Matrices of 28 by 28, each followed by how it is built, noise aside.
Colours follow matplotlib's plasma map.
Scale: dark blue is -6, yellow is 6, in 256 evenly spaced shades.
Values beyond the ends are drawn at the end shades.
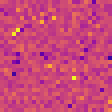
sparse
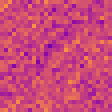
Hankel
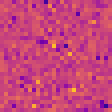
sparse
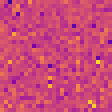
sparse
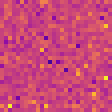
sparse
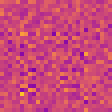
low rank
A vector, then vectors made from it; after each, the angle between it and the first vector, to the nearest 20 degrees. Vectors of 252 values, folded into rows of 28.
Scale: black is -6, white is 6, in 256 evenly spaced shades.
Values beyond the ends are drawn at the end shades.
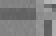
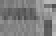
20 degrees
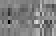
60 degrees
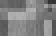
140 degrees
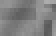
40 degrees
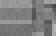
60 degrees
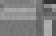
160 degrees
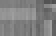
160 degrees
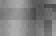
80 degrees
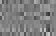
80 degrees
